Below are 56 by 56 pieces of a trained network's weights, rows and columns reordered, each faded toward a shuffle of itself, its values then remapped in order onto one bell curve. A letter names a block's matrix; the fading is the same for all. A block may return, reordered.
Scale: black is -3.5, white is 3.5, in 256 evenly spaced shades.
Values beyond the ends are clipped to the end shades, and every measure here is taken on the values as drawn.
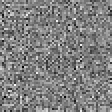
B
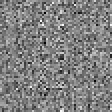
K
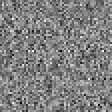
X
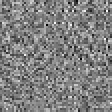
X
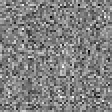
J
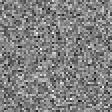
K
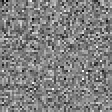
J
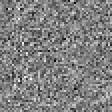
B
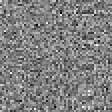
J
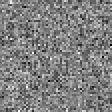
K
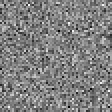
K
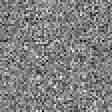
B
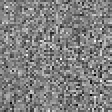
K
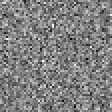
B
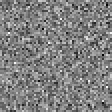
B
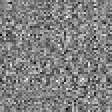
X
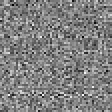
X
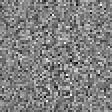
B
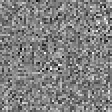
K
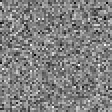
K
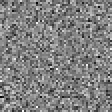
B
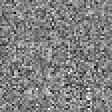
K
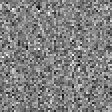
B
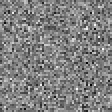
B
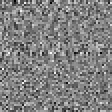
X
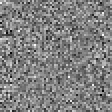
B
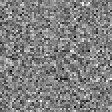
X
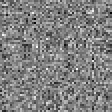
X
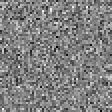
B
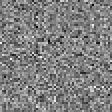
X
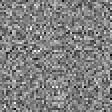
X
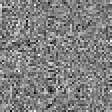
K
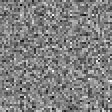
J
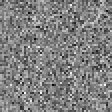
K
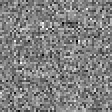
J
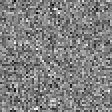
B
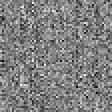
K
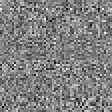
X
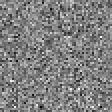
K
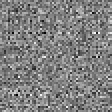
X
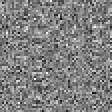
J
